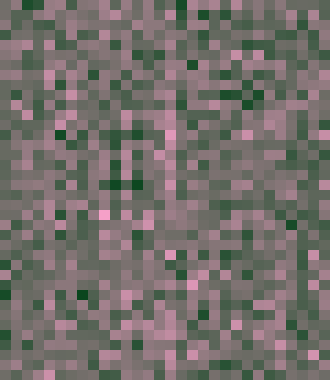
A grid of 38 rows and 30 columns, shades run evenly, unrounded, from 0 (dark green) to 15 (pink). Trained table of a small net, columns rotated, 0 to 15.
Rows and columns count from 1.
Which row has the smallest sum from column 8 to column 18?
19
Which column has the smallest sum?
28
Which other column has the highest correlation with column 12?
24
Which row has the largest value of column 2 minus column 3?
1
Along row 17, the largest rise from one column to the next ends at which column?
12
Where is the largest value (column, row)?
10, 22
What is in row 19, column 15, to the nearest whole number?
7
